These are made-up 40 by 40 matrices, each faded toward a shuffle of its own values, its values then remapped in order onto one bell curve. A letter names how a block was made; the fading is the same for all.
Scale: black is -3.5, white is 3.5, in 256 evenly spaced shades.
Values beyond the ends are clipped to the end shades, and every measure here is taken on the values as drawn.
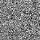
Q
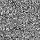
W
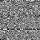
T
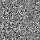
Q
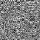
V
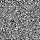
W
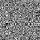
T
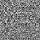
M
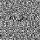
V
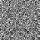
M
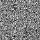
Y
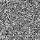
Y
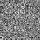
T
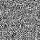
M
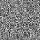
T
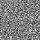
V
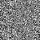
Y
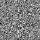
Q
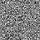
V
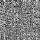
V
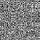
V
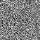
Y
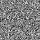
W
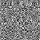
V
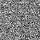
W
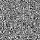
M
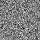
W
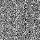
Y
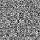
M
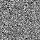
Y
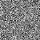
Q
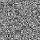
V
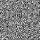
V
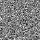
Y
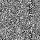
Y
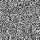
T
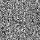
Y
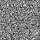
W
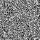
Y
